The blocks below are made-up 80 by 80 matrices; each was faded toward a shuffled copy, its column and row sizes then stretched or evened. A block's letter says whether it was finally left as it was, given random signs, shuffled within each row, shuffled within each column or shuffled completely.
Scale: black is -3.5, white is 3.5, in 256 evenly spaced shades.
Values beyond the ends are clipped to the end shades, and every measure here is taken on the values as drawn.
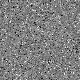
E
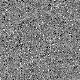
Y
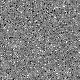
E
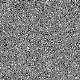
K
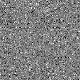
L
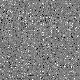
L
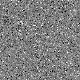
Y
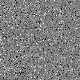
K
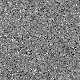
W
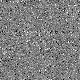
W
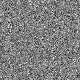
Y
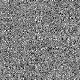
L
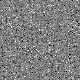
K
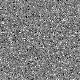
W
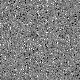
Y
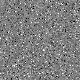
W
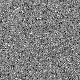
E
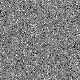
Y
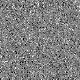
L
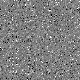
L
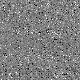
L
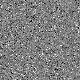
Y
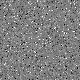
E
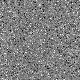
E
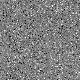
Y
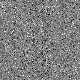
Y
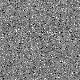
W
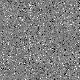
K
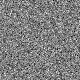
E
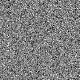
Y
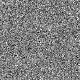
Y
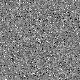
W
